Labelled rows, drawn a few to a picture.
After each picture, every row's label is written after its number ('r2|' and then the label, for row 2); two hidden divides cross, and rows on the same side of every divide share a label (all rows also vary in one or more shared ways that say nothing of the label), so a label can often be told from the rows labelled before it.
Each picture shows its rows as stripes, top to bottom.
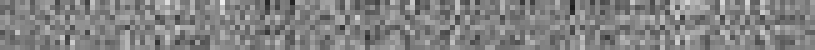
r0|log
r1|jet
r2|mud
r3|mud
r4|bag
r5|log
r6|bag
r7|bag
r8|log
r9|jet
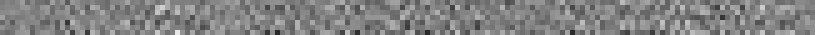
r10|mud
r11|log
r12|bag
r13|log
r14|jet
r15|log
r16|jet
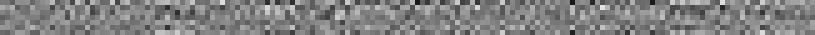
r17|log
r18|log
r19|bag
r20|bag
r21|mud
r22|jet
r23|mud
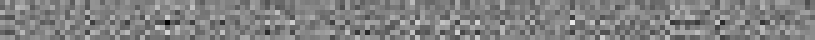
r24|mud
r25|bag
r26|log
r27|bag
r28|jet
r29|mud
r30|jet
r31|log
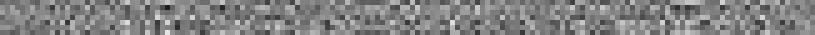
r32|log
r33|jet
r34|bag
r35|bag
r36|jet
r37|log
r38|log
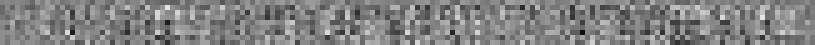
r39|bag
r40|mud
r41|jet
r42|bag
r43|log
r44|jet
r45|log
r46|bag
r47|bag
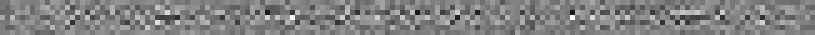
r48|bag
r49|bag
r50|jet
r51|bag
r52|mud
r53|bag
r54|mud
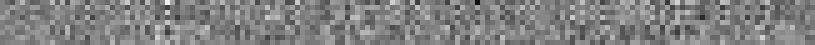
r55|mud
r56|bag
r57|mud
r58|mud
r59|mud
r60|mud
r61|jet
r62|bag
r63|mud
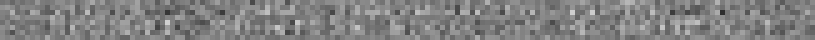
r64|jet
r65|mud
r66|jet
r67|bag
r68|log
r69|mud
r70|bag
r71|jet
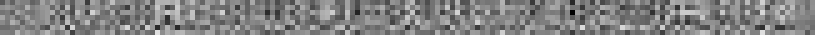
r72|mud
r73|jet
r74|jet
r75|log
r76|bag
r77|bag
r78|bag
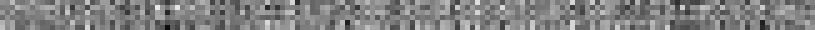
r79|bag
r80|bag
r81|log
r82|bag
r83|log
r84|jet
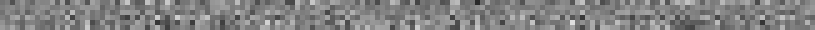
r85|jet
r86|log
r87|jet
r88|bag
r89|jet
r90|mud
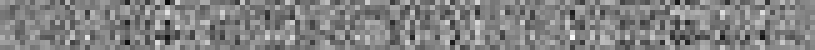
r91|jet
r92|log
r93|mud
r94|jet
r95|bag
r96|log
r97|jet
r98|log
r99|mud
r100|bag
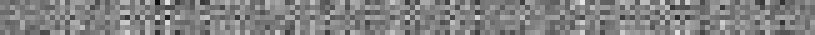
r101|log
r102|bag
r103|bag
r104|bag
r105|jet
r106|jet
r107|mud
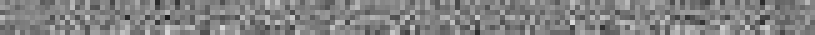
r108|log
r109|mud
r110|log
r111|jet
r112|jet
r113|mud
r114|bag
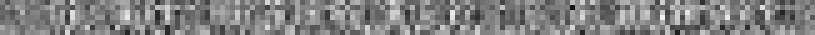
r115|bag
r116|mud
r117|jet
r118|bag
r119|log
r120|mud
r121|jet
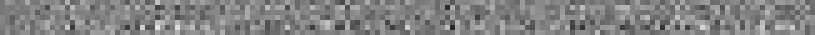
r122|mud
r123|bag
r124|mud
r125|log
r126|log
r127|mud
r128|bag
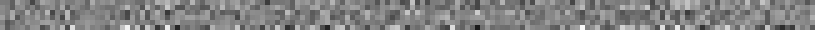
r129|mud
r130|log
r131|jet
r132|log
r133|jet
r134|bag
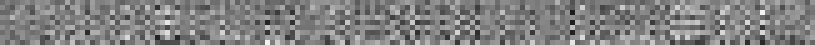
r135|jet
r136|jet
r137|bag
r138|jet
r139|log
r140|jet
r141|mud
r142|log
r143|bag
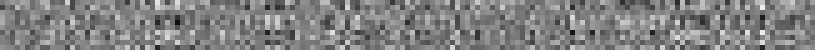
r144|jet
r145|bag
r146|jet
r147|log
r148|mud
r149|mud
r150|mud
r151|mud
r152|bag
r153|jet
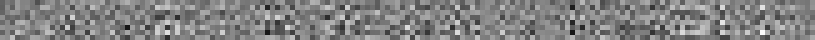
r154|bag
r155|log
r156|bag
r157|bag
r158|jet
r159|log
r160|bag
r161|log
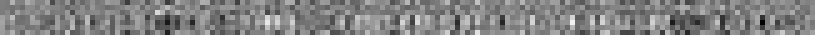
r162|jet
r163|log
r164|bag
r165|log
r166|jet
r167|bag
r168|log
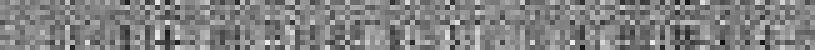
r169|bag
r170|log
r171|jet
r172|jet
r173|jet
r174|log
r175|bag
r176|bag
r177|log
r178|log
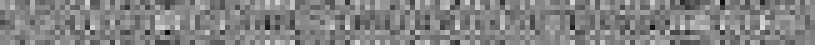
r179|mud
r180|mud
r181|mud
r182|mud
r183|bag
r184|jet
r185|bag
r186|log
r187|mud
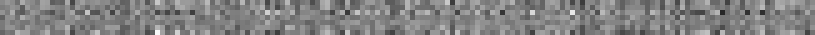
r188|log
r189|log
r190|log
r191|log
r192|mud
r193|mud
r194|bag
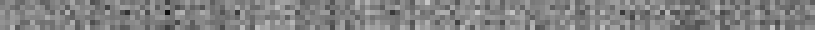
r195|mud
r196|log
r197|jet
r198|bag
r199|mud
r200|jet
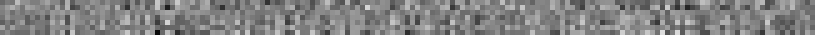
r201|bag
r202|bag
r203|mud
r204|mud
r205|bag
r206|bag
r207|log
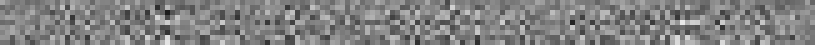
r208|mud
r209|jet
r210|jet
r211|jet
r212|log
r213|mud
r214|bag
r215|mud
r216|mud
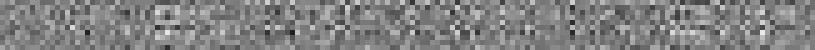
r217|mud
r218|jet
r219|mud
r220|jet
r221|mud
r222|jet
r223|mud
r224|mud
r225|log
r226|jet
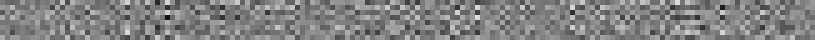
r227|log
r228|log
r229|bag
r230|bag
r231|jet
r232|jet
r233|jet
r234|mud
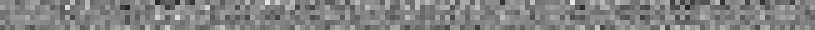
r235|jet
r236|log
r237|mud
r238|bag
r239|bag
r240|mud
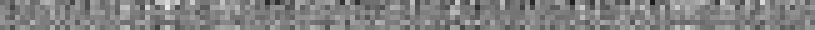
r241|mud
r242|log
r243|jet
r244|bag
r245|mud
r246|log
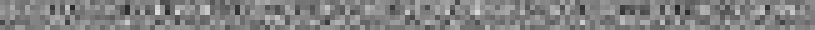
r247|mud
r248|jet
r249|bag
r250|mud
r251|bag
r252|jet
